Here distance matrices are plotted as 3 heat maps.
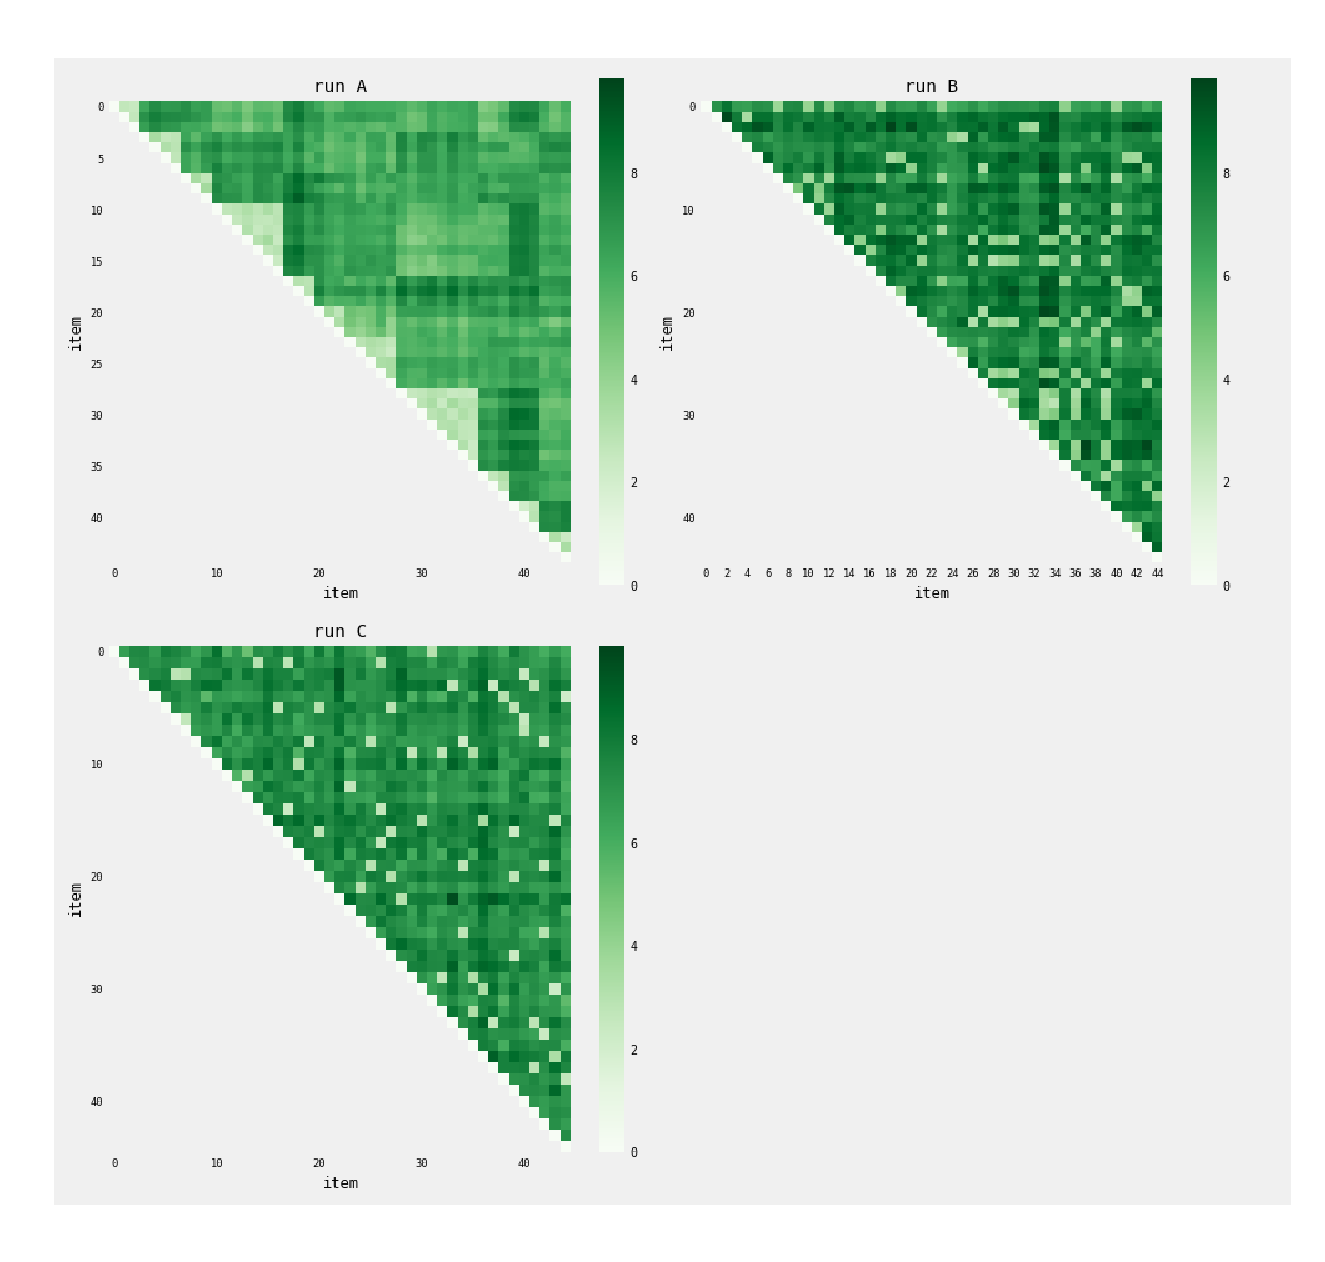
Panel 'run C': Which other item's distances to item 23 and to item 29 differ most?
12
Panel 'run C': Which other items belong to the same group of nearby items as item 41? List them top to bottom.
3, 33, 37
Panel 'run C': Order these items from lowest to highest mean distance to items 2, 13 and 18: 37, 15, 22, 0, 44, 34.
44, 0, 34, 37, 15, 22
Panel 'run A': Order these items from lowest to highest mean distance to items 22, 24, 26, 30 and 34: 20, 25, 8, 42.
25, 20, 42, 8
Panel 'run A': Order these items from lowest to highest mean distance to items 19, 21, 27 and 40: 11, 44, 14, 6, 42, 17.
17, 6, 42, 44, 11, 14
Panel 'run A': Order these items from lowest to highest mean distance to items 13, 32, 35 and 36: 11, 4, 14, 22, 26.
11, 14, 22, 26, 4
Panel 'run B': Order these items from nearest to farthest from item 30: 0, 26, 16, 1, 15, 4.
26, 15, 0, 4, 16, 1
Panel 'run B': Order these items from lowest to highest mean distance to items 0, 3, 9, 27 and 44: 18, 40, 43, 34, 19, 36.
40, 43, 36, 19, 18, 34
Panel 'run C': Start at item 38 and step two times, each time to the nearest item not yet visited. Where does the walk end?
4
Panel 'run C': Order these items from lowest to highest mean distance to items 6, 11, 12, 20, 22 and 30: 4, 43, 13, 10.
13, 43, 4, 10
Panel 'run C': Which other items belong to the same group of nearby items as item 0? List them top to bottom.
31
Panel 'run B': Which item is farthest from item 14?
8
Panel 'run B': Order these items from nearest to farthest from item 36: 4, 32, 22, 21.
21, 4, 22, 32
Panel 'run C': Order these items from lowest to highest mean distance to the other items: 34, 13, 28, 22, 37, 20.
34, 13, 20, 37, 28, 22
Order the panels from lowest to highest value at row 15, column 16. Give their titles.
run A, run B, run C
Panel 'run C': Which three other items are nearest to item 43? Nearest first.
30, 15, 36
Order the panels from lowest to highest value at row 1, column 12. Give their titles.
run A, run C, run B
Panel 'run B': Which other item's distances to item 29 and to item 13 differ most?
34
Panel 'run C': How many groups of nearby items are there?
14
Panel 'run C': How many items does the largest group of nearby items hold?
5
